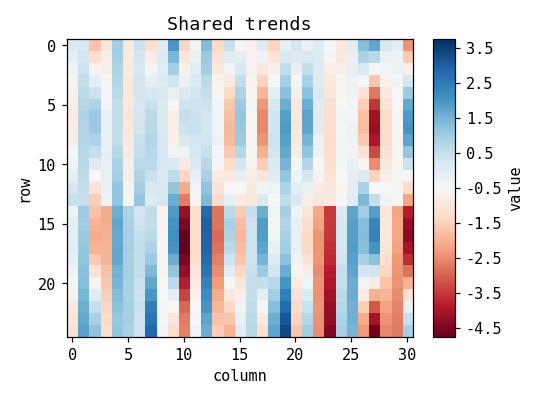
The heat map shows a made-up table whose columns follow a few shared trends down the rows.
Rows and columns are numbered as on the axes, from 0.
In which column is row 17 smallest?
10
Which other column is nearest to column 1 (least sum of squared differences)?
4
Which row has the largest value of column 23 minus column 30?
0
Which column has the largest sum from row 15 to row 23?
12
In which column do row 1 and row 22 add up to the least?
23
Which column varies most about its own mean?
27
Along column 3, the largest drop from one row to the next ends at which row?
14
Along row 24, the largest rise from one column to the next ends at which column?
24
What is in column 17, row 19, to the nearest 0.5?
1
